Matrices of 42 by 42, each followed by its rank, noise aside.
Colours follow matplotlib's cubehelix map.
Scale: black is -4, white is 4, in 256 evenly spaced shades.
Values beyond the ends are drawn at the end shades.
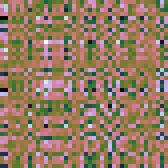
three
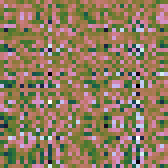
three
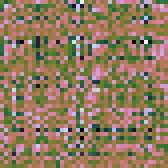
four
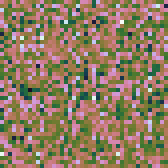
eight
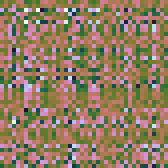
three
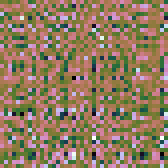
three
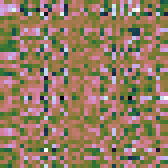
three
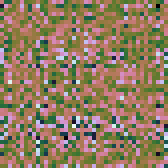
four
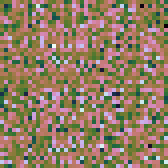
eight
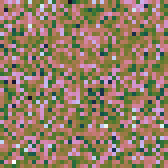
eight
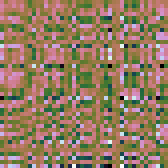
three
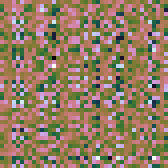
three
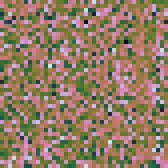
eight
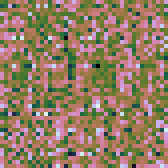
six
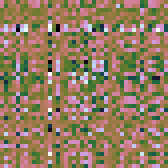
three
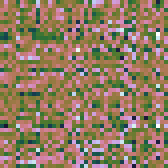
four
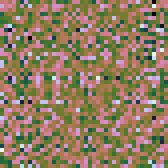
six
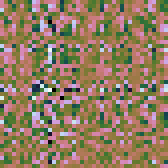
four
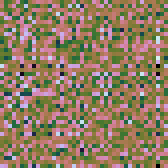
four
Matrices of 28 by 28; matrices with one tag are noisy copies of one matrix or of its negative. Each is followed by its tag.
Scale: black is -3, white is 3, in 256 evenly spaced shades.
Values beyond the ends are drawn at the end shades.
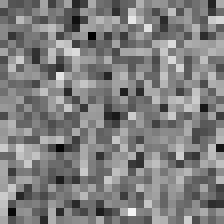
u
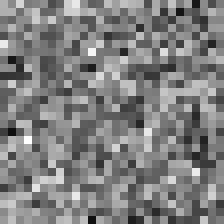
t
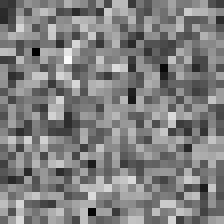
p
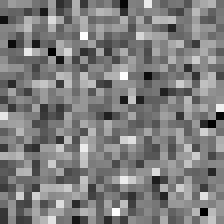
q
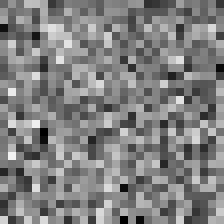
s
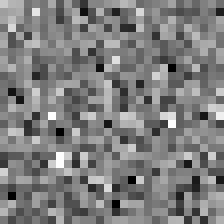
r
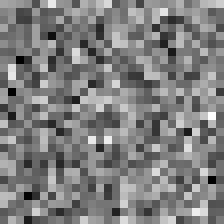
s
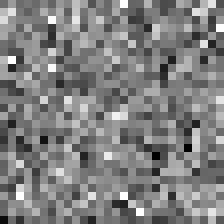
u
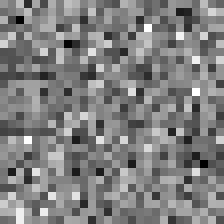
t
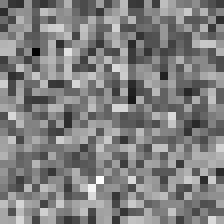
p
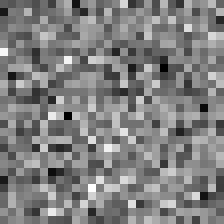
p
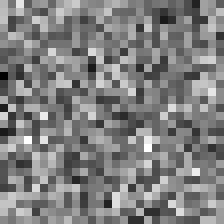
t
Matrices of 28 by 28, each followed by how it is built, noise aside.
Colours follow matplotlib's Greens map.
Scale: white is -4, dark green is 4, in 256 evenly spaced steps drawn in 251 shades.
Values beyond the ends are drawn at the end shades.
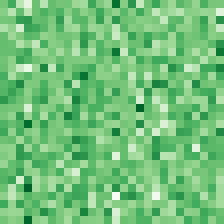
uneven columns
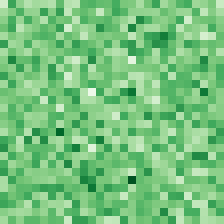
Toeplitz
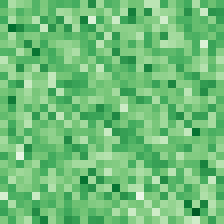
Toeplitz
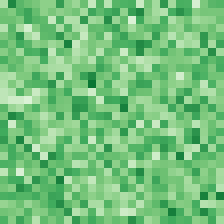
Toeplitz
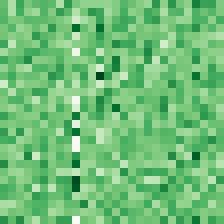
uneven columns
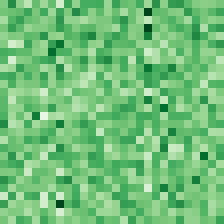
uneven columns
